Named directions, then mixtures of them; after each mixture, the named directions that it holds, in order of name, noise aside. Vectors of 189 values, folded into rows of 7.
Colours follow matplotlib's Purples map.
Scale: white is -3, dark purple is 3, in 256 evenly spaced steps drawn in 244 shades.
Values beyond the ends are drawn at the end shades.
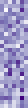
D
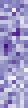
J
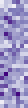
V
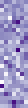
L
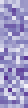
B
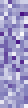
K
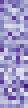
B.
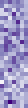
J, L.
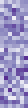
B.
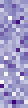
L.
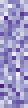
K, L, V.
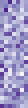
B, D.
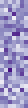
B, D, J.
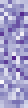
B, K, L.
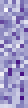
D.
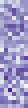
B.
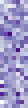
K, L, V.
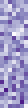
B, J, K.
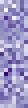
B, D, V.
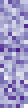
B, K.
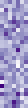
D, L, V.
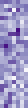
J.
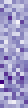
J, L.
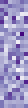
B, K.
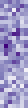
J.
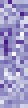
J, K, L.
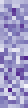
B.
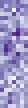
J.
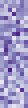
B, D, J.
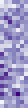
V.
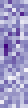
J, K.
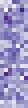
D, V.
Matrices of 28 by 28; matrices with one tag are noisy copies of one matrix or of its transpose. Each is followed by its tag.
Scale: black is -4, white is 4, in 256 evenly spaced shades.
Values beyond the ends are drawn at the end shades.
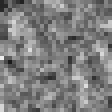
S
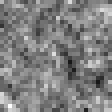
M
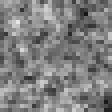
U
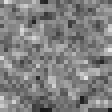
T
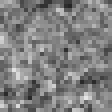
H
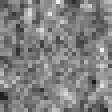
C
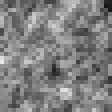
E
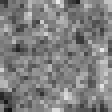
C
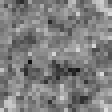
M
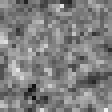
H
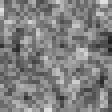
T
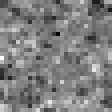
C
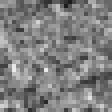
H
